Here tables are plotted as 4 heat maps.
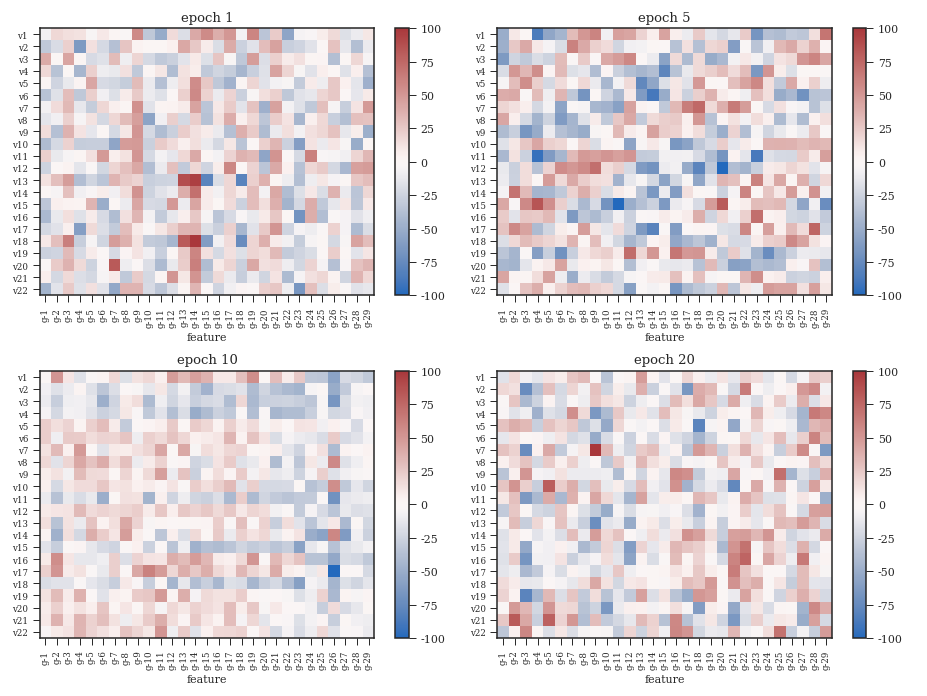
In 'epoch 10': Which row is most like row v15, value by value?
v18
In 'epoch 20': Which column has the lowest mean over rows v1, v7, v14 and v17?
g-3
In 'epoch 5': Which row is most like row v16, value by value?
v21
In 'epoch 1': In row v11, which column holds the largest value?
g-24
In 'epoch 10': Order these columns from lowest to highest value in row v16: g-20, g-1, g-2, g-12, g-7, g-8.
g-8, g-20, g-1, g-7, g-12, g-2
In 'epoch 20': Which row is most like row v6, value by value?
v12
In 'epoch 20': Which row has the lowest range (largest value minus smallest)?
v8
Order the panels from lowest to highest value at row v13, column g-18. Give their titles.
epoch 1, epoch 5, epoch 20, epoch 10
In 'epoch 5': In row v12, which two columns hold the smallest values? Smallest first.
g-20, g-18
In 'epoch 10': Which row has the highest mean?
v17
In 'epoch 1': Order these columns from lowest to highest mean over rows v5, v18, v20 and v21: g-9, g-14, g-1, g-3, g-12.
g-12, g-1, g-9, g-3, g-14
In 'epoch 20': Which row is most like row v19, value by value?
v2
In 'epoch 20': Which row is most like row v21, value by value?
v10
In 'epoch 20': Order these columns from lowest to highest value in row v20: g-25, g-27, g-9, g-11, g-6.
g-27, g-9, g-11, g-25, g-6
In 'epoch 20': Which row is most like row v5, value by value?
v20
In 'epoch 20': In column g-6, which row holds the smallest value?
v11
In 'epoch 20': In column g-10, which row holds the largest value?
v7
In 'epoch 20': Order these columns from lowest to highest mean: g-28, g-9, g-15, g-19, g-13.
g-15, g-9, g-19, g-13, g-28
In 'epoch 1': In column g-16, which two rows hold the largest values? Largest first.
v1, v3
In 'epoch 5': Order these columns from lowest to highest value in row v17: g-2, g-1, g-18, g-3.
g-18, g-1, g-3, g-2
